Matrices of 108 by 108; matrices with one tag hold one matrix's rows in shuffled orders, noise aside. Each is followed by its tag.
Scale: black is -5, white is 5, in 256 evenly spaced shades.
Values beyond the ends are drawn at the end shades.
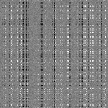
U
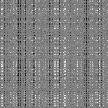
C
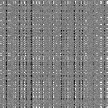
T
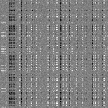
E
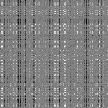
C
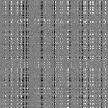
U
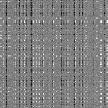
T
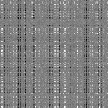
C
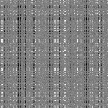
C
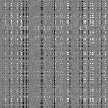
U
